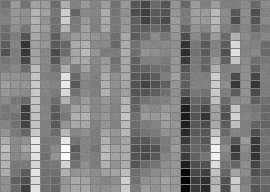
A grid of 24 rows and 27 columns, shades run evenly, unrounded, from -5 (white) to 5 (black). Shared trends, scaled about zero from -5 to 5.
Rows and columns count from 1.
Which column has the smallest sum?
4
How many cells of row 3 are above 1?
6
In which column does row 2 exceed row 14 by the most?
24
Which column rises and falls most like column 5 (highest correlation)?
20
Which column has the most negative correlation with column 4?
5
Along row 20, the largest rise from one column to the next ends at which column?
8
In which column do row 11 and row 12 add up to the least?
7
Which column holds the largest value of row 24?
19
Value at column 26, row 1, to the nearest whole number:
1
